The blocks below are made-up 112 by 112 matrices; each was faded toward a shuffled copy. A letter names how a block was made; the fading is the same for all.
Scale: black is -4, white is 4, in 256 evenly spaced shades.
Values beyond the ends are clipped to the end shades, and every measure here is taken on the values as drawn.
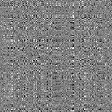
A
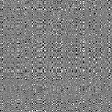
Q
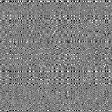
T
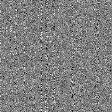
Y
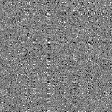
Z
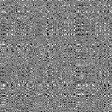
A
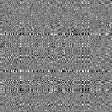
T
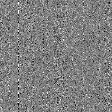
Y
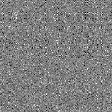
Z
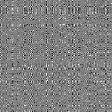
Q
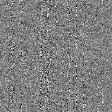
Y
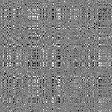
Q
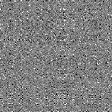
Z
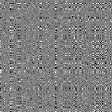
Q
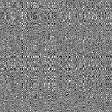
A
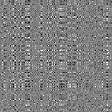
Q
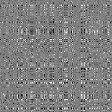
Q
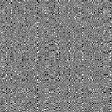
A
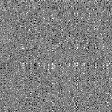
Z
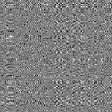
A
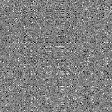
Z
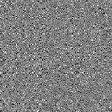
Z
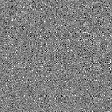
Z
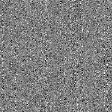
Y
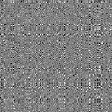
A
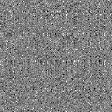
Z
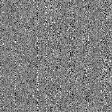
Y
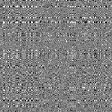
T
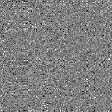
Z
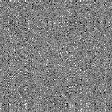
Z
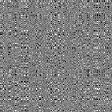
A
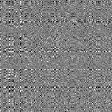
T
